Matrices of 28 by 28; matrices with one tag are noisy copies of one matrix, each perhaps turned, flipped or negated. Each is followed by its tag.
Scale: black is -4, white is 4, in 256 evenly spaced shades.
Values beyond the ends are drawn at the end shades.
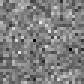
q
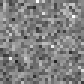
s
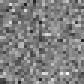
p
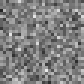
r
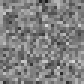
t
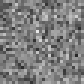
s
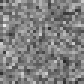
p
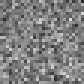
s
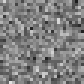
t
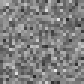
t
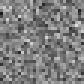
t
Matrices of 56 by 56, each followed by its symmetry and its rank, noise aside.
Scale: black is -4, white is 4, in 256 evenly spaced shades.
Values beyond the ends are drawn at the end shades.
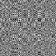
no symmetry, rank three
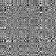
antisymmetric, rank four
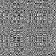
antisymmetric, rank four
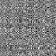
no symmetry, rank five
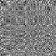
symmetric, rank four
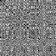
symmetric, rank five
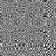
no symmetry, rank five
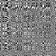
no symmetry, rank three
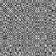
symmetric, rank three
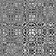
symmetric, rank three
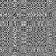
symmetric, rank three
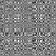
no symmetry, rank three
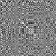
symmetric, rank three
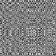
no symmetry, rank four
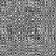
symmetric, rank four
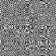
antisymmetric, rank four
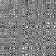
symmetric, rank three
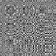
symmetric, rank five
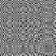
symmetric, rank three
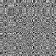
no symmetry, rank three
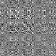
no symmetry, rank four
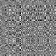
no symmetry, rank four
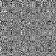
no symmetry, rank five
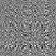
no symmetry, rank five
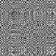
symmetric, rank four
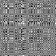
symmetric, rank three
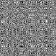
antisymmetric, rank four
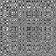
symmetric, rank four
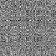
no symmetry, rank five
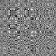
symmetric, rank four
